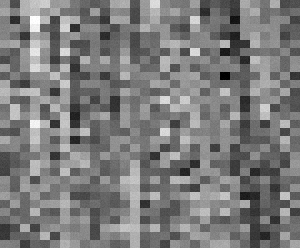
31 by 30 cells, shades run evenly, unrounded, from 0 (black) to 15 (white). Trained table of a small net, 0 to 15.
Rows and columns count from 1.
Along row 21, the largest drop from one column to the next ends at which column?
15
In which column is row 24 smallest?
28
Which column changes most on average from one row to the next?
23
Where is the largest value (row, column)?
3, 4
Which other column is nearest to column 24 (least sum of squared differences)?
11
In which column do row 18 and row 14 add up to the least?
8
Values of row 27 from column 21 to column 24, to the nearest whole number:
11 8 11 7
